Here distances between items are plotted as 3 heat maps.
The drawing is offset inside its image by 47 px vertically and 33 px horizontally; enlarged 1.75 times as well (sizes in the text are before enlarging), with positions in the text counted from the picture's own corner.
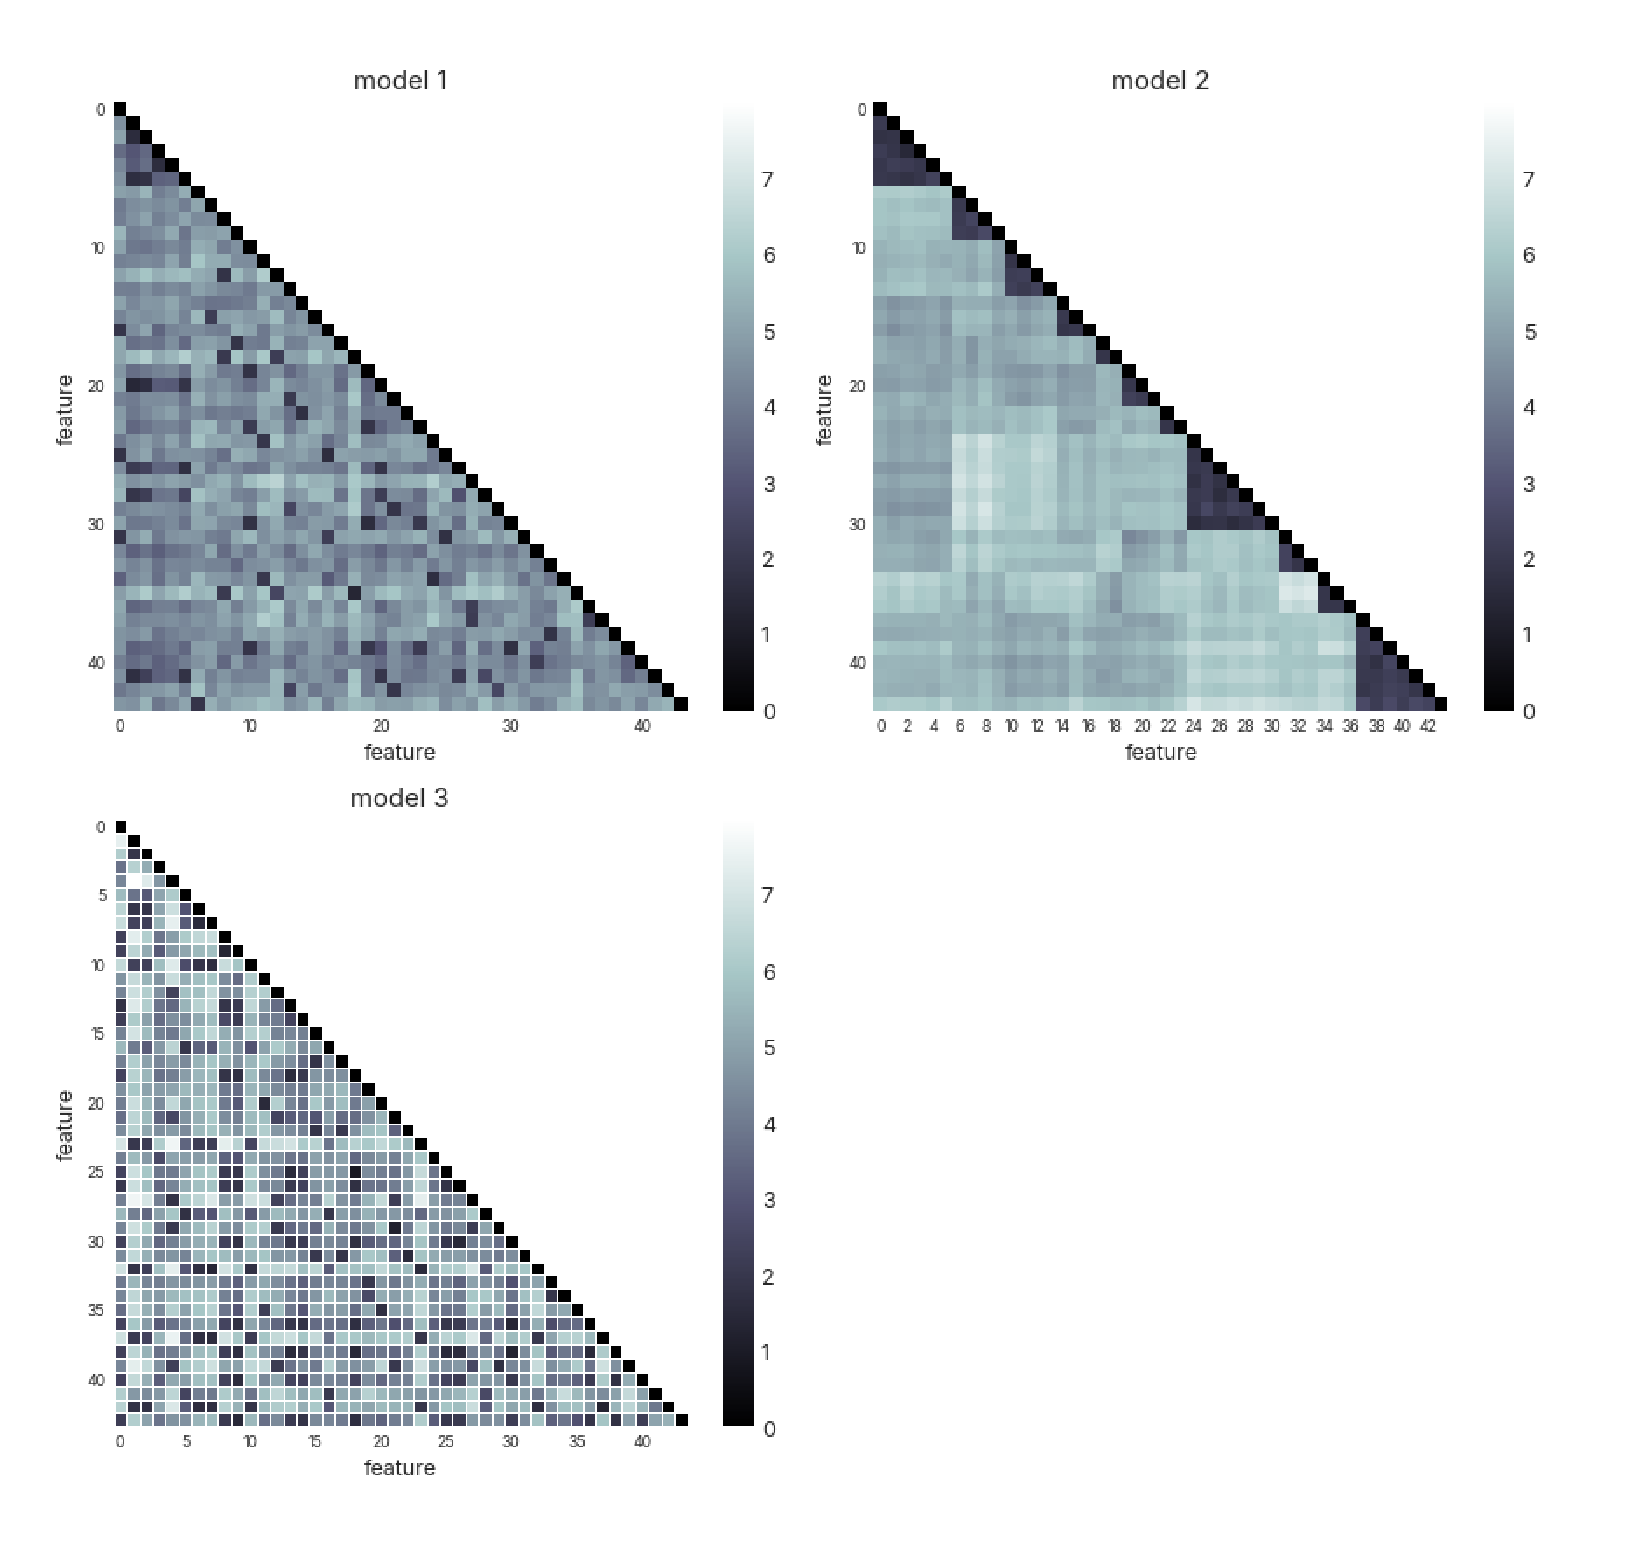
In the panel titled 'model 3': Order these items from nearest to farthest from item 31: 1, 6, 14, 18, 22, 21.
22, 21, 14, 18, 6, 1
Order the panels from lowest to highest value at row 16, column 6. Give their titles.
model 3, model 1, model 2
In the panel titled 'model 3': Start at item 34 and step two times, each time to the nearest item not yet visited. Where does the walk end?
19
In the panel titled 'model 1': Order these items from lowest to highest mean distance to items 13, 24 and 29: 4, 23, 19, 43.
19, 23, 4, 43
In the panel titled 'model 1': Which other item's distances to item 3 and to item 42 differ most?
4
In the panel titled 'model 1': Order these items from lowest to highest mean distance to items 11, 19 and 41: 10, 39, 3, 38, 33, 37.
39, 10, 3, 33, 38, 37
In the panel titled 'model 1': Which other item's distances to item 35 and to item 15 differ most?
18
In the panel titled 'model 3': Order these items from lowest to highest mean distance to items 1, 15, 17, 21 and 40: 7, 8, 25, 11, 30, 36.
36, 30, 25, 8, 7, 11
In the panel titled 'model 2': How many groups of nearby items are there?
11
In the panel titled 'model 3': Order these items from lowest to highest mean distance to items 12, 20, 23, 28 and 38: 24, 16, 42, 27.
16, 42, 24, 27
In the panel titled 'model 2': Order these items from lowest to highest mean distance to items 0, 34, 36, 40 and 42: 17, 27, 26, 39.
39, 17, 26, 27
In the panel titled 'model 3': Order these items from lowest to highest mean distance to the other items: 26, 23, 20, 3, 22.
26, 3, 22, 20, 23
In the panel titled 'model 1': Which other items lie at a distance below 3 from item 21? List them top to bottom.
13, 29, 42
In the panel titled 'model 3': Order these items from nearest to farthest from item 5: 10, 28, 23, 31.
28, 10, 23, 31
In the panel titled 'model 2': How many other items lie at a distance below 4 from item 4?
5
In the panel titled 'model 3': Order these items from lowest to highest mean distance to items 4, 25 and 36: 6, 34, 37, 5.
34, 5, 6, 37
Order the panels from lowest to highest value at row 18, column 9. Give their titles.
model 3, model 2, model 1
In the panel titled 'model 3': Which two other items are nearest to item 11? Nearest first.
20, 35
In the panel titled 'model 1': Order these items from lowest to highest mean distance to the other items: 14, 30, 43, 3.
3, 30, 14, 43
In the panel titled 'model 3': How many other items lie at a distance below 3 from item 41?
3
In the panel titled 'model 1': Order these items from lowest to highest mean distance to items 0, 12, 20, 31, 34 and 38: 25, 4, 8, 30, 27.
25, 8, 4, 30, 27
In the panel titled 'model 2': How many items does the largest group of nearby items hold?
7
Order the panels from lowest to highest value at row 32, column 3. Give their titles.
model 1, model 2, model 3
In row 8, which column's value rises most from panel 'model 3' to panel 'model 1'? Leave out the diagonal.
9
